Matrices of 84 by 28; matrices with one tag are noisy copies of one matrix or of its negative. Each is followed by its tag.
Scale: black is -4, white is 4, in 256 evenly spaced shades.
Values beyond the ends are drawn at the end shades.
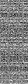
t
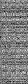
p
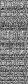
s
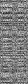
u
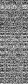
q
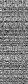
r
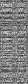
u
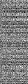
p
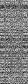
q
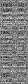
u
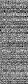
p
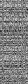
r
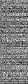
p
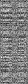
u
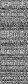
s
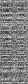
u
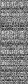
s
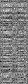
u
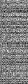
p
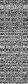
q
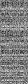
s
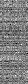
r
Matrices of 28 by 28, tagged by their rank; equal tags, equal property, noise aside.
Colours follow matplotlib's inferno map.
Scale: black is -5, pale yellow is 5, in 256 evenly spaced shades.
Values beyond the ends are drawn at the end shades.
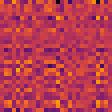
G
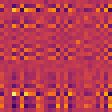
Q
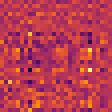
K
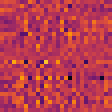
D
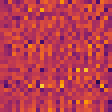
K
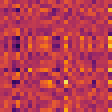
G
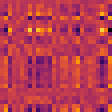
Q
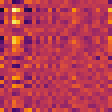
Q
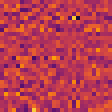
D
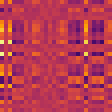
Q
